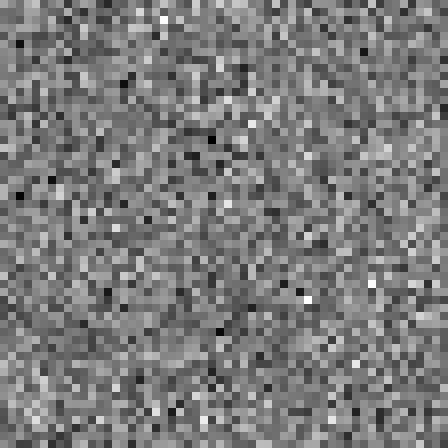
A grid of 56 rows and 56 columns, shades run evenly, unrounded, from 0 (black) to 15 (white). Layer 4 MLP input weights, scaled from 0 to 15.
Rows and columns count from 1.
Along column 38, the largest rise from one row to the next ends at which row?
38
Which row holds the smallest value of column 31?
9
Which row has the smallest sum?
39
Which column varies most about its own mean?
28
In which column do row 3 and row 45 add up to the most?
21
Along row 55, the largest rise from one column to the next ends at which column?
45
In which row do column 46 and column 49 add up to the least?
49
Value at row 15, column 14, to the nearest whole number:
7
